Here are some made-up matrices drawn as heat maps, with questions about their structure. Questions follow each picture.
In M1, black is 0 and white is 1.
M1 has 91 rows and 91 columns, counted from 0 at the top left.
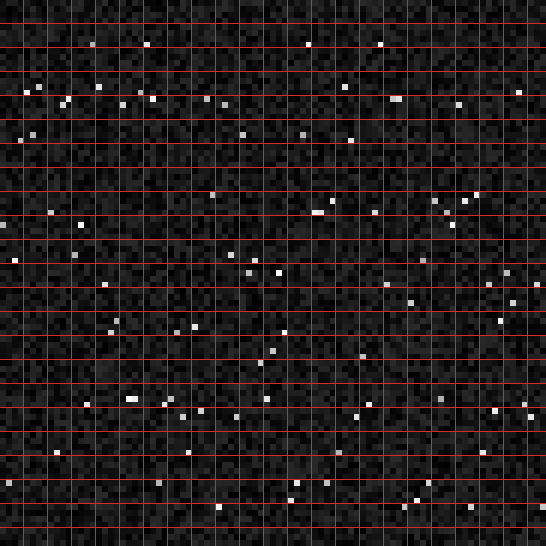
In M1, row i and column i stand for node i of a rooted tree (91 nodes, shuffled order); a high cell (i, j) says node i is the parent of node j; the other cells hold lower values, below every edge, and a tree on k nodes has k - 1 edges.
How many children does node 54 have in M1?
1
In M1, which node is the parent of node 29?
55
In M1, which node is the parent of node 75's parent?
17
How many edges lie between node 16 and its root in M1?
8
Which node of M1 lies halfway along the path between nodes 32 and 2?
69
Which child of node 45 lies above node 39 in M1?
84
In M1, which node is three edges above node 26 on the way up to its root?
37
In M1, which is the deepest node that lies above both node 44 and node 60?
66
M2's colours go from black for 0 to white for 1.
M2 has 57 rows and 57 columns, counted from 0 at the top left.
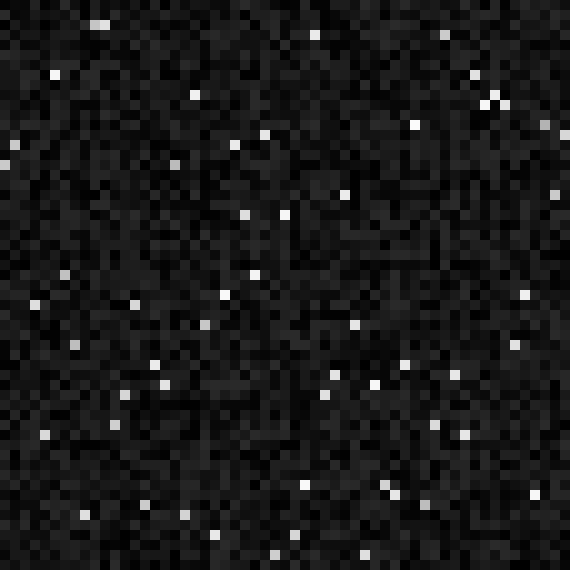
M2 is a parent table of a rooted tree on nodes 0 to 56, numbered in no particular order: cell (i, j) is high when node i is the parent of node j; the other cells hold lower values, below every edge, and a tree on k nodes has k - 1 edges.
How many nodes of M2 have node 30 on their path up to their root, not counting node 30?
6
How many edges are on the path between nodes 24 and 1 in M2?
9
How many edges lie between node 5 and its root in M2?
5
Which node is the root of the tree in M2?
2
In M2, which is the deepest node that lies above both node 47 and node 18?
34
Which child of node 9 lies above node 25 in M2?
19
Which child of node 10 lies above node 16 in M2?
48
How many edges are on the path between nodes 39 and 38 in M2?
6
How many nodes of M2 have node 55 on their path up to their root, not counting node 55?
6
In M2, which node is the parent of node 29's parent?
49
